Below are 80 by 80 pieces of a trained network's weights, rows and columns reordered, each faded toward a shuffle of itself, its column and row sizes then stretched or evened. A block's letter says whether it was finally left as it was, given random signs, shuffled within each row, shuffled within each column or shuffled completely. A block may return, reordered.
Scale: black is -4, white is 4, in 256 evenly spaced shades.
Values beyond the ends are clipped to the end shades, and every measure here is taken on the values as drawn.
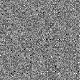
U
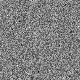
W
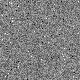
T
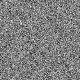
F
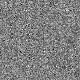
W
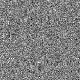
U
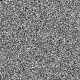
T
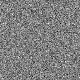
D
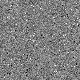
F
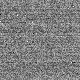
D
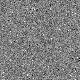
F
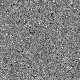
T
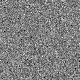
T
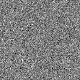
W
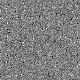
W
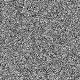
D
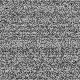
D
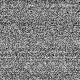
U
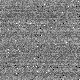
U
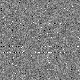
U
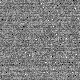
D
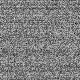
U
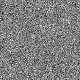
F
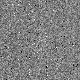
F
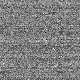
U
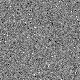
T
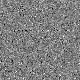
D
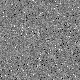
T
